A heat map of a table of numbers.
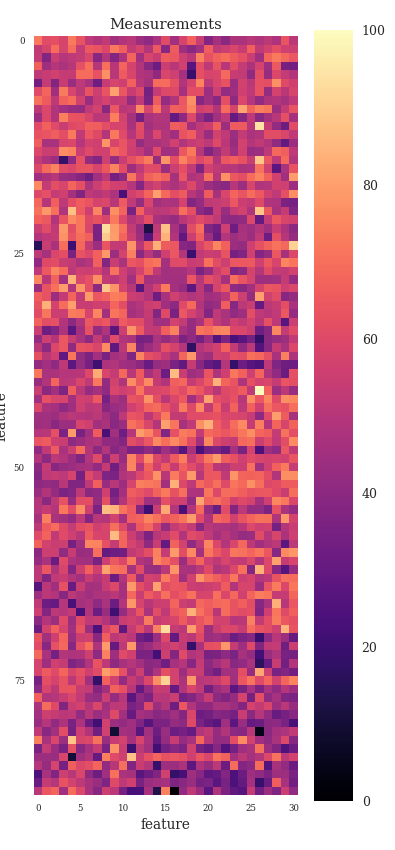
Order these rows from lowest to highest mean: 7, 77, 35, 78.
35, 77, 78, 7
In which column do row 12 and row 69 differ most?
29
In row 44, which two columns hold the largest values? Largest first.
28, 15
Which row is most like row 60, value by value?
51
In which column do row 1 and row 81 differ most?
9
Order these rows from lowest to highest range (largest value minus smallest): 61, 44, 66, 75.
44, 61, 66, 75
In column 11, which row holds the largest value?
84
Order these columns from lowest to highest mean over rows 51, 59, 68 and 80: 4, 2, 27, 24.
4, 2, 27, 24
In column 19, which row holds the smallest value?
48
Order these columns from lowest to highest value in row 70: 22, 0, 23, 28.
23, 22, 28, 0
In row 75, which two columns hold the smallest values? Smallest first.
7, 0
